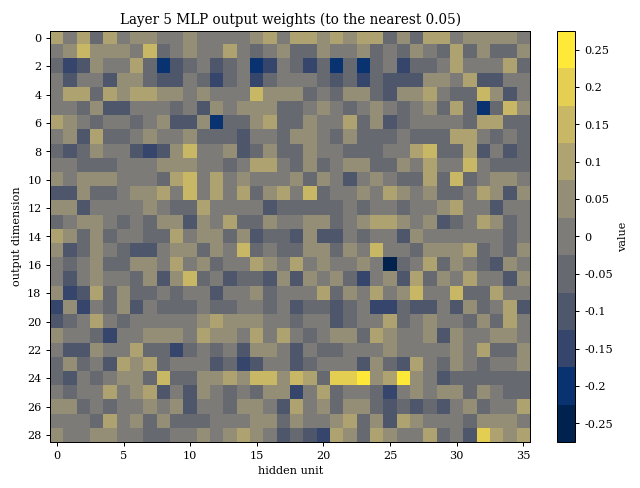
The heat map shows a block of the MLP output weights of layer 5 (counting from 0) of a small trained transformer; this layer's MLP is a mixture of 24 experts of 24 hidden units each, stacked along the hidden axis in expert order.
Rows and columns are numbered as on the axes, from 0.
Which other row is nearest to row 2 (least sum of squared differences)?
3
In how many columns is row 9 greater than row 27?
12
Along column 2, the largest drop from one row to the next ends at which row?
2
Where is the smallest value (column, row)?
25, 16
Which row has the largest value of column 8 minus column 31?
24
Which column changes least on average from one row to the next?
5
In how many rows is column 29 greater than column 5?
7
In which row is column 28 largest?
8
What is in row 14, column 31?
0
